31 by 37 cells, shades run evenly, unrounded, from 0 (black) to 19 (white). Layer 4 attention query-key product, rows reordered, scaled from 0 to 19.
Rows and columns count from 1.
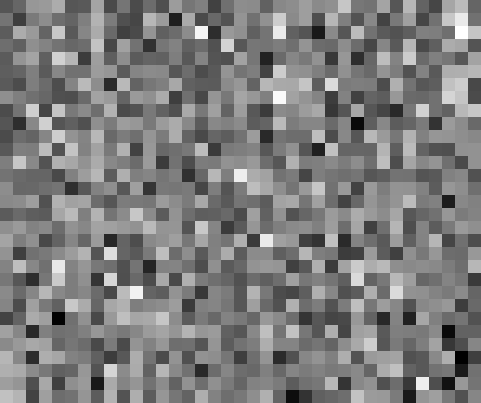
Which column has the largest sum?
22
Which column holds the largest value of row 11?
5
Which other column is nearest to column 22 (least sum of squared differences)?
36
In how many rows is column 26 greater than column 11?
12
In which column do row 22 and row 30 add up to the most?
9
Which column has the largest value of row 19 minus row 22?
21
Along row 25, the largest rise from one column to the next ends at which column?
33
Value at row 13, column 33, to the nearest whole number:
10
